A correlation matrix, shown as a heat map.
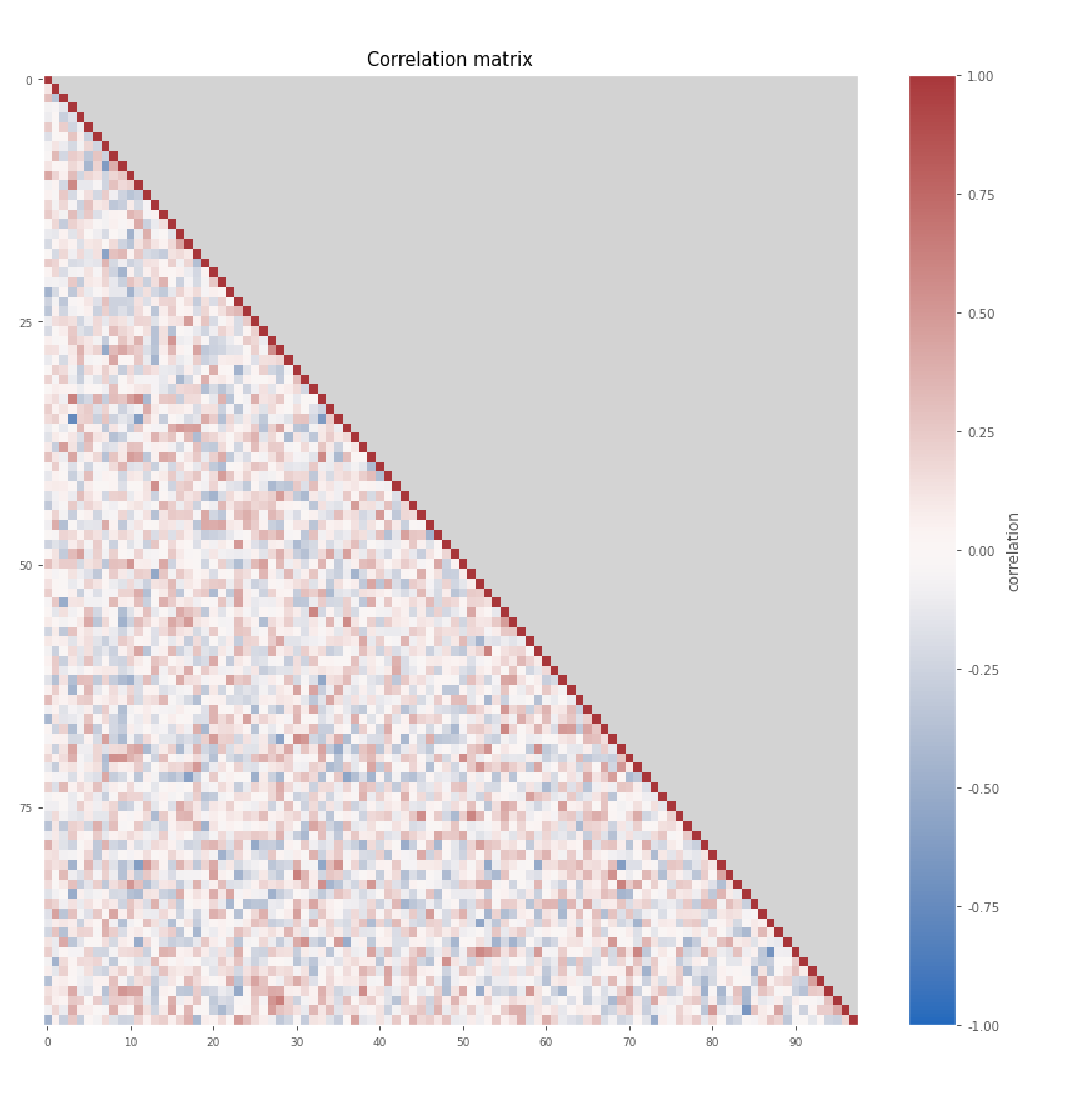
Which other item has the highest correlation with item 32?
55
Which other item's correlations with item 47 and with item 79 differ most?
43
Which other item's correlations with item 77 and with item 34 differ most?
64
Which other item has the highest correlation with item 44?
37
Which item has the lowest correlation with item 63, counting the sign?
3
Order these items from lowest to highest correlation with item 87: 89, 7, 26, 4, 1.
4, 89, 1, 26, 7
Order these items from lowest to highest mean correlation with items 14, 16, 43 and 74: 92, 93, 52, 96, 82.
82, 52, 93, 96, 92
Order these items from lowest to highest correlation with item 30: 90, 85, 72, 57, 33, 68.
90, 33, 57, 72, 85, 68
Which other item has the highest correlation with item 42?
13
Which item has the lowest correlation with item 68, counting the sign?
28
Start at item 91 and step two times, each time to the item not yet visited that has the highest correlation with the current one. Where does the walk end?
23
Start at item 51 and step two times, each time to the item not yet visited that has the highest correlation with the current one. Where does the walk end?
45
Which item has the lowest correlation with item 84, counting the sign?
96
